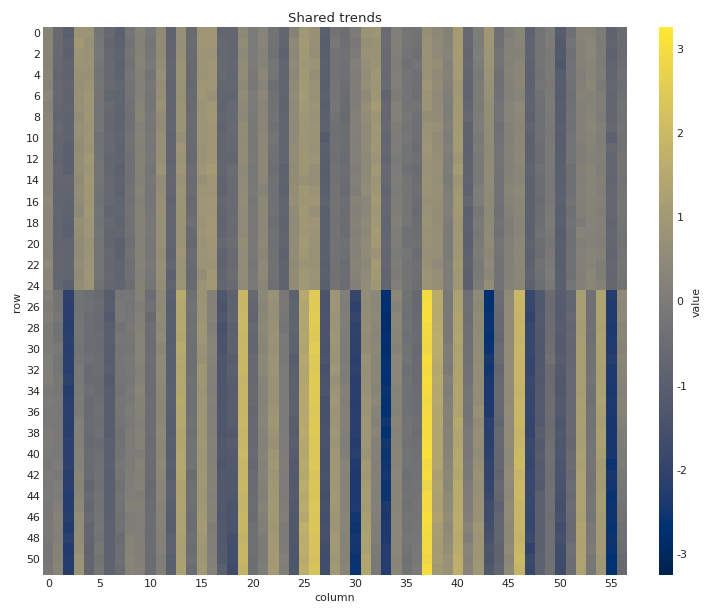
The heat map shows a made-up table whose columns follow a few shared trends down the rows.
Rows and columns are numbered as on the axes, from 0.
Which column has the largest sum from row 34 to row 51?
37
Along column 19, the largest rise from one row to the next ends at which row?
25
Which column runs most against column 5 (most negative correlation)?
56
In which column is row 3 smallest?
50
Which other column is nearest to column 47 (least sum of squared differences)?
2
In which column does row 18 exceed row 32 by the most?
43
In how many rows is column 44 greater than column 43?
27
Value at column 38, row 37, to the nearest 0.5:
1.5
